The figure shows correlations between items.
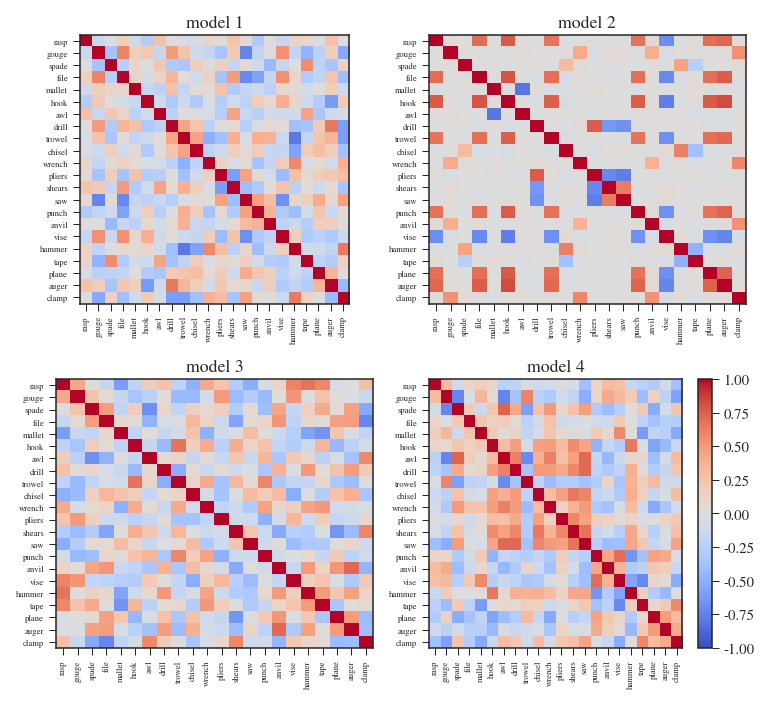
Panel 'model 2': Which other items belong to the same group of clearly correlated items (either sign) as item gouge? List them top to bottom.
wrench, anvil, clamp
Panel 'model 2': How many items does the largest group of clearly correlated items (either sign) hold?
8
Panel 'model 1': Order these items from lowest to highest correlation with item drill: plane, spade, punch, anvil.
spade, punch, anvil, plane
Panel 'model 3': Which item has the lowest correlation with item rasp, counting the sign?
mallet
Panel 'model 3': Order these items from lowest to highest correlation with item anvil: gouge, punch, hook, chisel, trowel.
trowel, hook, punch, gouge, chisel
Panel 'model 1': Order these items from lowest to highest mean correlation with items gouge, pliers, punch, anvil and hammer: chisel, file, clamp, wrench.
chisel, file, wrench, clamp
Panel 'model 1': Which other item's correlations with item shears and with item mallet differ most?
pliers
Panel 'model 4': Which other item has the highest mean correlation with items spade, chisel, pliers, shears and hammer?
saw
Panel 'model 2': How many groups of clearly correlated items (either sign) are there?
5
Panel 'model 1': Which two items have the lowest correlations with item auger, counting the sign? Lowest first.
hook, clamp
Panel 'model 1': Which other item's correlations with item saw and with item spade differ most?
anvil
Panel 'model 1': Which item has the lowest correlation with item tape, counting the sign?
gouge
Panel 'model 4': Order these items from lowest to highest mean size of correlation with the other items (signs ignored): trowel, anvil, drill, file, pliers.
file, pliers, anvil, trowel, drill
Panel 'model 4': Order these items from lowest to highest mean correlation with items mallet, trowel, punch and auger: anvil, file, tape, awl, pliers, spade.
spade, awl, tape, file, pliers, anvil
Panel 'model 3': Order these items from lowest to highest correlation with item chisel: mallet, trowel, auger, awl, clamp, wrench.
clamp, awl, wrench, trowel, mallet, auger
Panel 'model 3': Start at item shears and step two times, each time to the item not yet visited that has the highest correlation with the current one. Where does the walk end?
awl
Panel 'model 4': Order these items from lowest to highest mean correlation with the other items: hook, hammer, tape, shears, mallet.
tape, mallet, hammer, hook, shears
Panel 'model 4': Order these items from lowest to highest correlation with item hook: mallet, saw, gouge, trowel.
trowel, gouge, mallet, saw
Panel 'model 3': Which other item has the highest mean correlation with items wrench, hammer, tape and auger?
rasp
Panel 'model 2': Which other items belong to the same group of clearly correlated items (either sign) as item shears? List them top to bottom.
drill, pliers, saw
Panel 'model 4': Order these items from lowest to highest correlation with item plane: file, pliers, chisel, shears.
file, shears, chisel, pliers
